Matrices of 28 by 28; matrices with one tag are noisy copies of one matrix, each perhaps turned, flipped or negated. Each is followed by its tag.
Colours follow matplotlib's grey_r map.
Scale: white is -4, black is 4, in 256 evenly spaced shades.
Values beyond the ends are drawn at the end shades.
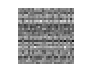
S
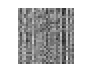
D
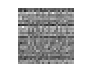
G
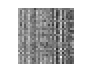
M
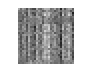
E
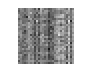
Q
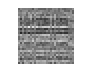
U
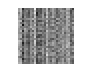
G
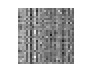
M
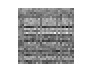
U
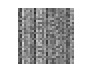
G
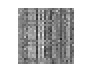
U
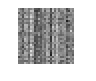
S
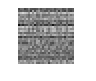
G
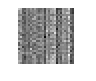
G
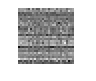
G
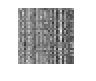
M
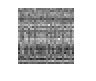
Q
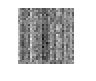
E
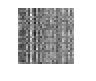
M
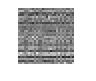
D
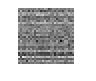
D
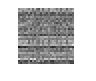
G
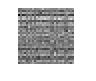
D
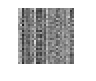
G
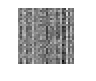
D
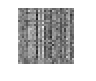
U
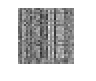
U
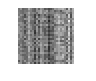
Q
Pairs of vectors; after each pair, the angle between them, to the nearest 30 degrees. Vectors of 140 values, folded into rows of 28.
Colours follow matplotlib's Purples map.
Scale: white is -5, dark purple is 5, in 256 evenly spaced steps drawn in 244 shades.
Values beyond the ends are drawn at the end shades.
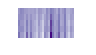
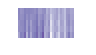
150 degrees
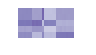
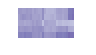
60 degrees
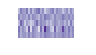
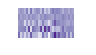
60 degrees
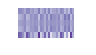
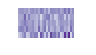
150 degrees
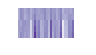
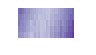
90 degrees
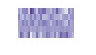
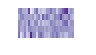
150 degrees
